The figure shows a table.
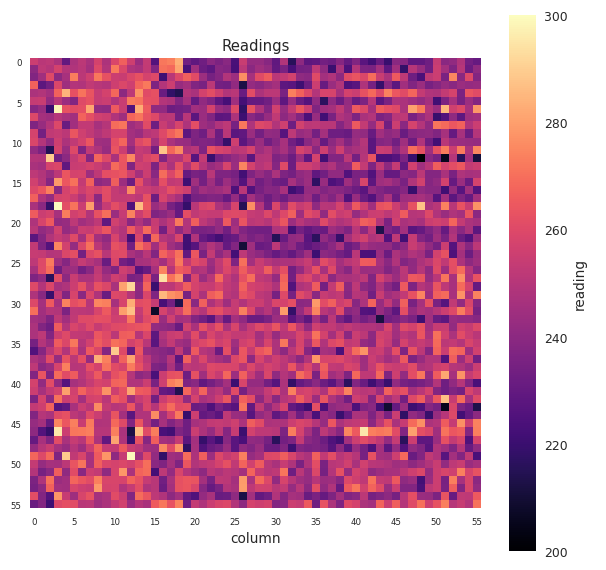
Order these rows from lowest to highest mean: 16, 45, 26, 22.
22, 16, 26, 45
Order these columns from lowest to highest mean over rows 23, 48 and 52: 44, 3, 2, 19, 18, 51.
19, 44, 51, 2, 3, 18
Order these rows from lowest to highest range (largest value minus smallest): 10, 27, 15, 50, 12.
50, 10, 15, 27, 12
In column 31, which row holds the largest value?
31
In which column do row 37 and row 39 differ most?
51
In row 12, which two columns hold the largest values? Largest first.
2, 12
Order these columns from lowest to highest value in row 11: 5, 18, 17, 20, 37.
37, 20, 5, 17, 18
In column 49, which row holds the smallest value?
44
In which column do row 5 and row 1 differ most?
18
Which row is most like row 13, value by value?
8
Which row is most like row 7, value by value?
5
